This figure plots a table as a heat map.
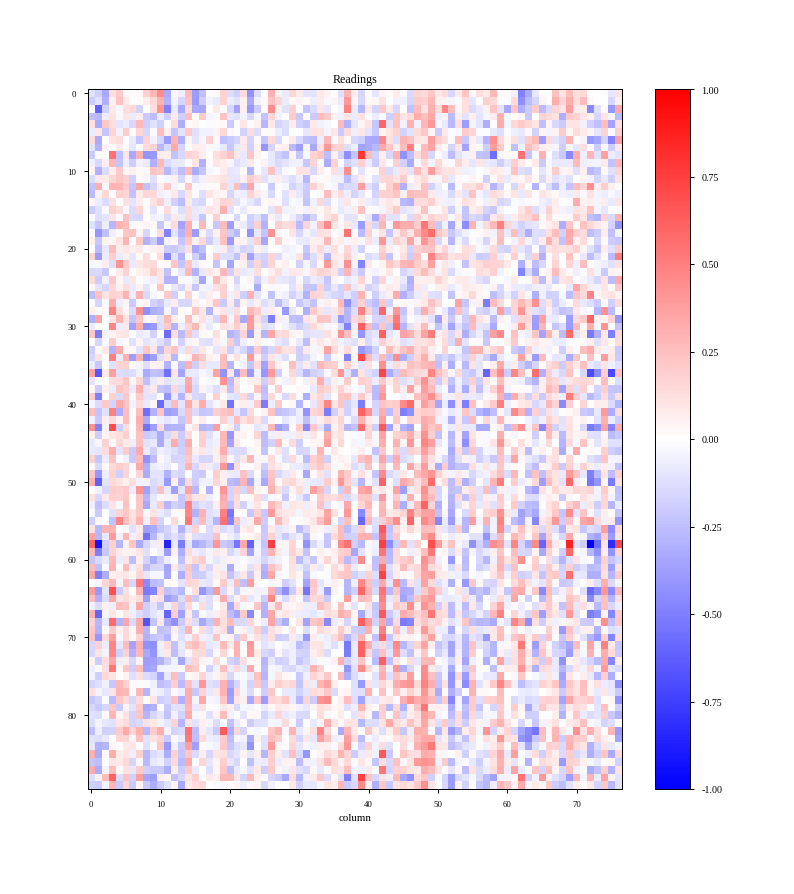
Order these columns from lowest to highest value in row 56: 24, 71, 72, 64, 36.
71, 72, 24, 64, 36
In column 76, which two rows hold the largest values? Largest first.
58, 21
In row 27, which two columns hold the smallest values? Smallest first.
57, 37
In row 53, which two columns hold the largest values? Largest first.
48, 14
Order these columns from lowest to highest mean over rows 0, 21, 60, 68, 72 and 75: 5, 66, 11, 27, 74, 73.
11, 73, 27, 66, 5, 74
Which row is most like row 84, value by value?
18
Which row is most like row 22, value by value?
81
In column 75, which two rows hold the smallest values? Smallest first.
58, 36
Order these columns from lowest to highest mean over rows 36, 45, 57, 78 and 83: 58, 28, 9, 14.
9, 28, 58, 14
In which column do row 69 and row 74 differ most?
39
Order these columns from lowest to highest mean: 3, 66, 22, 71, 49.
22, 71, 66, 3, 49
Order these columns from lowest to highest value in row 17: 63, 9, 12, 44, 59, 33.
63, 9, 12, 33, 44, 59
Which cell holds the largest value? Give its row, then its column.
58, 69
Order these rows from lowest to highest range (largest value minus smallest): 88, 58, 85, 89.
89, 85, 88, 58
